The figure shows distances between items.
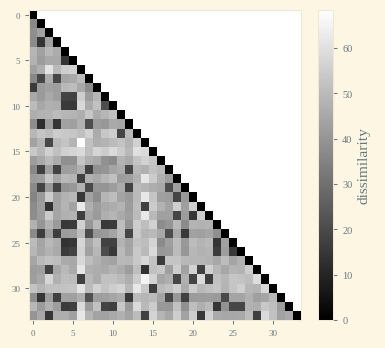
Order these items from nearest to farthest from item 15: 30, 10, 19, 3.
30, 19, 3, 10
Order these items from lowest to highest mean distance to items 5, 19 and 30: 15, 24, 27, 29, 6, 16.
24, 15, 16, 27, 29, 6
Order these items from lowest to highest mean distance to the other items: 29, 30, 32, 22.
32, 22, 29, 30
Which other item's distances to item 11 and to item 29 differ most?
13
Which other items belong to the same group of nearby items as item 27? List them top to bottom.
16
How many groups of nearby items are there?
8
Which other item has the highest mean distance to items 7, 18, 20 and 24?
14
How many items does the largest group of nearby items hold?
8
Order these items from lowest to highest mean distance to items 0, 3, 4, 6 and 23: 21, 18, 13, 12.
12, 18, 21, 13
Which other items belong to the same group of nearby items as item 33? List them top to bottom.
2, 14, 21, 28
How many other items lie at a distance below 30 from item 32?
7
